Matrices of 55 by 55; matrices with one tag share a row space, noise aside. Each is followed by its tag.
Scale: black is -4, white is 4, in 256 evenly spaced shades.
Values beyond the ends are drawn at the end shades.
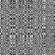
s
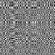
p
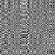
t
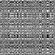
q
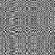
p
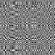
p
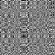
t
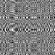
p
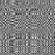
p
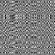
p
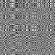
p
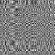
p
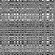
q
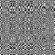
s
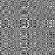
t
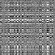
q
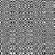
s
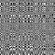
s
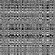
q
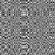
t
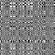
s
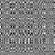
s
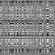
q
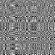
p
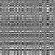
q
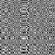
t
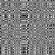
t
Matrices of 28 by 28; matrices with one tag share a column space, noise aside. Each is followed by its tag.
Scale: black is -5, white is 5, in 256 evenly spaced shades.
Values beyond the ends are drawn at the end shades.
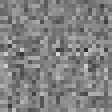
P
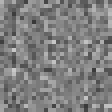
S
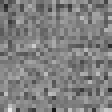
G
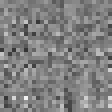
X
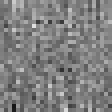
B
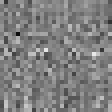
X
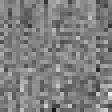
B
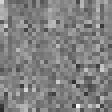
B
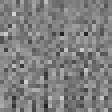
X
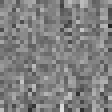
B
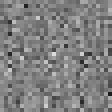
P
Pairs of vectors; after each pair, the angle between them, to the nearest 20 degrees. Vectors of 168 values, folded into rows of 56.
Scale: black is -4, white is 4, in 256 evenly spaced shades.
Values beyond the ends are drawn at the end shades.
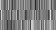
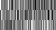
40 degrees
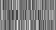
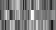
80 degrees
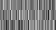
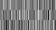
20 degrees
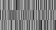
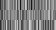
100 degrees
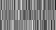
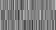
140 degrees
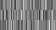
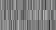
140 degrees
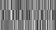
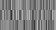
160 degrees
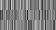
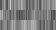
120 degrees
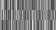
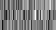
80 degrees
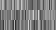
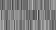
140 degrees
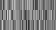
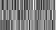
100 degrees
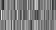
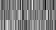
80 degrees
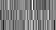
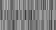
80 degrees
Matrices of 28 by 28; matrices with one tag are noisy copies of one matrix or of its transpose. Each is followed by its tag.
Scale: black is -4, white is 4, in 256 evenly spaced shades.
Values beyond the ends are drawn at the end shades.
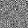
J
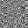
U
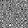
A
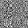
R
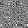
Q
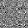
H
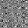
U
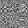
R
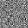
H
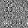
R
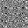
U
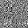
R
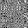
Q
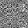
R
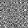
A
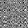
A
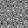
U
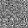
H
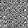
A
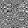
R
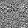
R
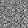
A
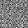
A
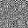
J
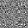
H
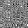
Q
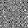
A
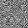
H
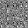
U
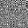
J
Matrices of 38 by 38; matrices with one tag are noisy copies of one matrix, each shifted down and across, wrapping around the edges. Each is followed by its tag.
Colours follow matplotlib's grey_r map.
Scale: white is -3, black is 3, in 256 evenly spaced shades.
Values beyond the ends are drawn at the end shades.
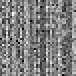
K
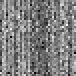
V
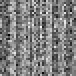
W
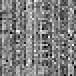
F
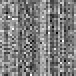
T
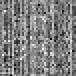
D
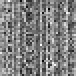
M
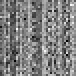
K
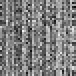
F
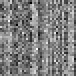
W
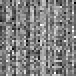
F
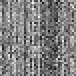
V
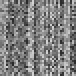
W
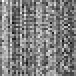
T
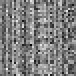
M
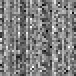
K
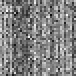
V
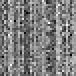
K
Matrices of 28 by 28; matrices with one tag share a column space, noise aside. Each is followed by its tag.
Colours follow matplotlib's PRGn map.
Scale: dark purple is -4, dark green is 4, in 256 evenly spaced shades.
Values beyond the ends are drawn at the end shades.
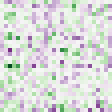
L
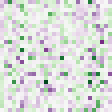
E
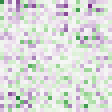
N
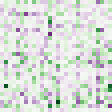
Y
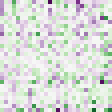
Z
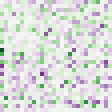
Y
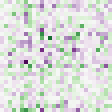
L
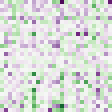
Z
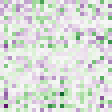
N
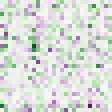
L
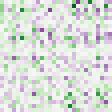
N
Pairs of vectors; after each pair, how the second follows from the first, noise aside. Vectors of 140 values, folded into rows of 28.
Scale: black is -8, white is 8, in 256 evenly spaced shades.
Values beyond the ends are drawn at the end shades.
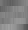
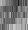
reversed, negated, scaled up.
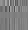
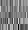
reversed, negated, scaled up.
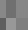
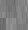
shrunk.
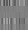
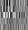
wrapped around, negated, scaled up.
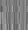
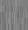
negated, shrunk.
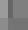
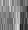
reversed, negated, scaled up.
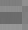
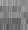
wrapped around.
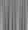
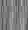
wrapped around.
